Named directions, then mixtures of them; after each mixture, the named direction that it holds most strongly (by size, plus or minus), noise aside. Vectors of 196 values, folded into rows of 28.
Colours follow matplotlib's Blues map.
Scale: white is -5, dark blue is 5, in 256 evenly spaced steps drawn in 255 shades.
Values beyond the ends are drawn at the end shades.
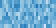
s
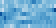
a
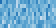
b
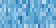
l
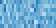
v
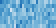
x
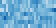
a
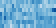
a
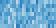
x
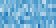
l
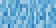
b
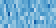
v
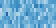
s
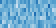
b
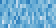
b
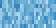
s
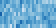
x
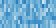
l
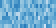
s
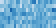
x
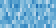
s
